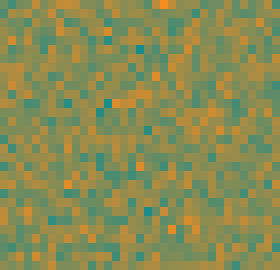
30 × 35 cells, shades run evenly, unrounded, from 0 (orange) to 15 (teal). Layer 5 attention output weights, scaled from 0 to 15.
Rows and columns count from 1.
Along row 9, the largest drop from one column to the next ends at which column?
20
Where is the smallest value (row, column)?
1, 21
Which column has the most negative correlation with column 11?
29
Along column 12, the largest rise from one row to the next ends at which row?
28
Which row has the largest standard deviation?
12
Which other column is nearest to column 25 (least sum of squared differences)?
31
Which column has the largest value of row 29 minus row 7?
18
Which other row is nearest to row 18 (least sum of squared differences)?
23
